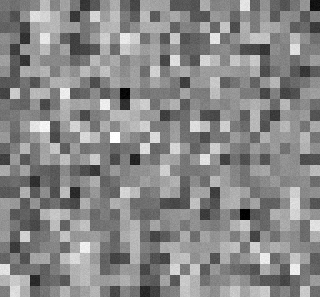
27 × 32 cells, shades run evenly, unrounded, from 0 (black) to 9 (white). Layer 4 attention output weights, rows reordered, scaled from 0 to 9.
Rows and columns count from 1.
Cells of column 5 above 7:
3
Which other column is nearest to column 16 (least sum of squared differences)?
12
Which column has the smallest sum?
2
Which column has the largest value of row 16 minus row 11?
17
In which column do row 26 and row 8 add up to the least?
4
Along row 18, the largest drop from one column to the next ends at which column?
8
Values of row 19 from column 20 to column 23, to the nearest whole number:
7 4 3 6
